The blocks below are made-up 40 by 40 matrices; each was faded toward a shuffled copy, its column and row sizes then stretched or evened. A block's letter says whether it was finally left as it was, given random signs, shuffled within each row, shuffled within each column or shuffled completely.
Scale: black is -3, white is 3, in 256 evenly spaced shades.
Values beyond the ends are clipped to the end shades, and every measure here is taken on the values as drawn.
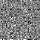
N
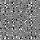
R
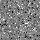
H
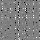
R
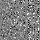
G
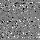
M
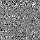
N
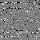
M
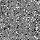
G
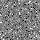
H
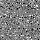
M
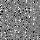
G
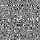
N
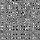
R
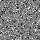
H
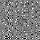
R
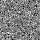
H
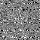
M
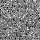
H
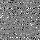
M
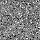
H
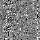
G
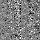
G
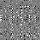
R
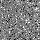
H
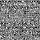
M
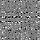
R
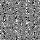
G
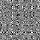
R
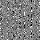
G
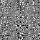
N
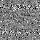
M
